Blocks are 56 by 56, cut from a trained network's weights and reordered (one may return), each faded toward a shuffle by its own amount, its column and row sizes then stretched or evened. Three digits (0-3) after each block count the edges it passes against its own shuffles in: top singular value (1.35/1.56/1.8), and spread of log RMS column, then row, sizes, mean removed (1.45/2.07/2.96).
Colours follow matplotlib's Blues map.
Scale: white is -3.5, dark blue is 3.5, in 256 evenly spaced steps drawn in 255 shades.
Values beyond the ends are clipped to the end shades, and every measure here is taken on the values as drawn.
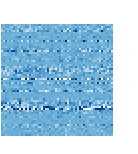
2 0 3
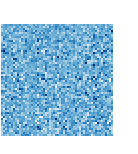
0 1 1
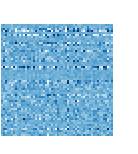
3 1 3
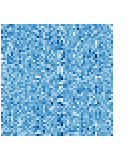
2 2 0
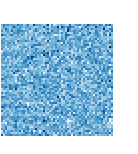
1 1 0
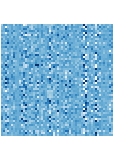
3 3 1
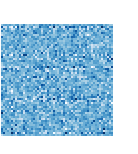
1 1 2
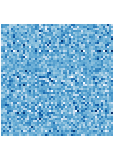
1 1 2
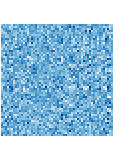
2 1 1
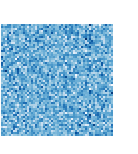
2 1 0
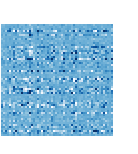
0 2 3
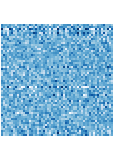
3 0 2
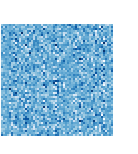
0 2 0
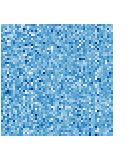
1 2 0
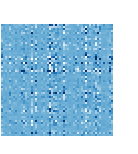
1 3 2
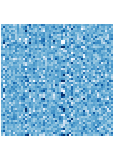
3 2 1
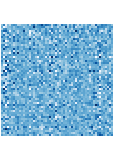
1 2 2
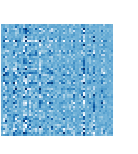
3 3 2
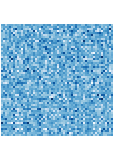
2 1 2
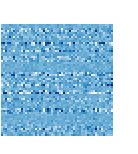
3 0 3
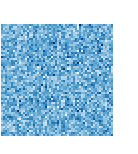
2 0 0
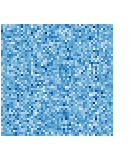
1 2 0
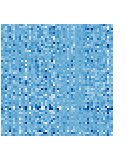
2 3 2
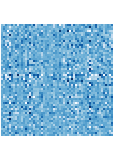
2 2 2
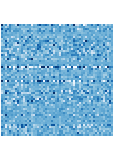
1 1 3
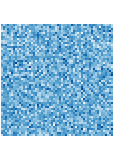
0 0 0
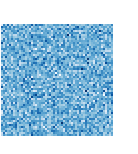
3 0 0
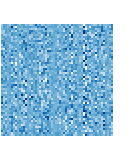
1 3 0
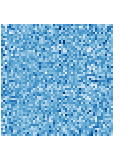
0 2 0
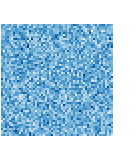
1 0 0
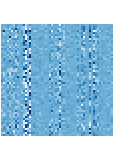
3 3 0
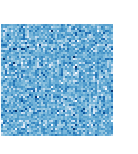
0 1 2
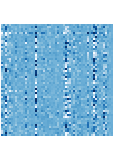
2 3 1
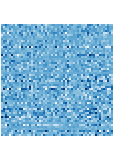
0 1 3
